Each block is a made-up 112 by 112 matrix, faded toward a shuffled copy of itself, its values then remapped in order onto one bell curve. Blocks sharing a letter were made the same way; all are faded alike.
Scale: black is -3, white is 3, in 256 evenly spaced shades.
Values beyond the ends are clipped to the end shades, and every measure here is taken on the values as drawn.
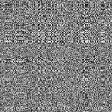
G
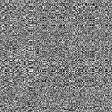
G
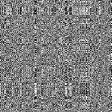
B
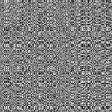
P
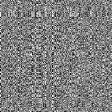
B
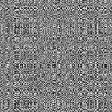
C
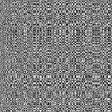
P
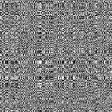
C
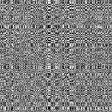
P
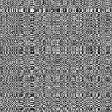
P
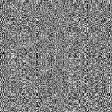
B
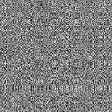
B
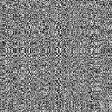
B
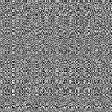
C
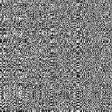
B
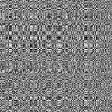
P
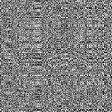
G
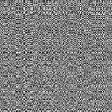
C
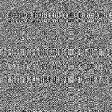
G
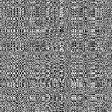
C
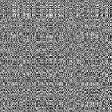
C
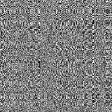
B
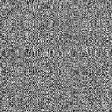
B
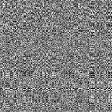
G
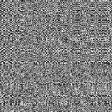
G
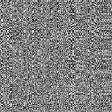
B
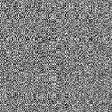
G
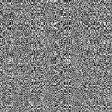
B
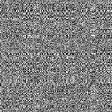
G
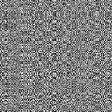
C
